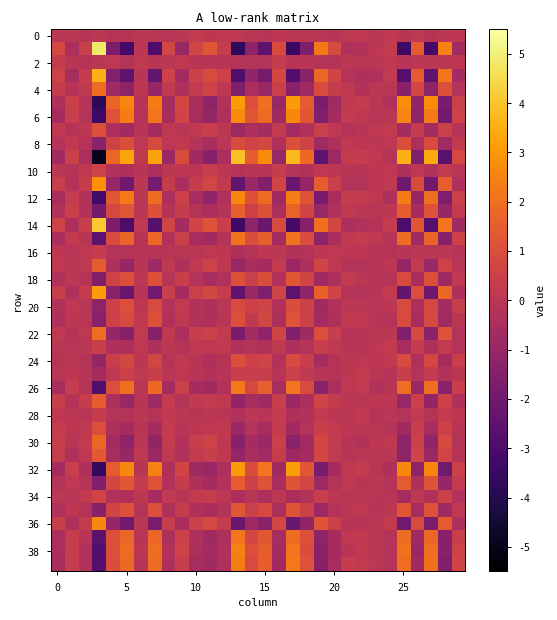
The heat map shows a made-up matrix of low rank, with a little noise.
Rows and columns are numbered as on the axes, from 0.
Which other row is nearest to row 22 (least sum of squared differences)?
4
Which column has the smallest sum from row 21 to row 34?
3
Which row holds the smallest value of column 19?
9
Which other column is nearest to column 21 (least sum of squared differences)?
22
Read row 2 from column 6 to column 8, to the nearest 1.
0 0 0
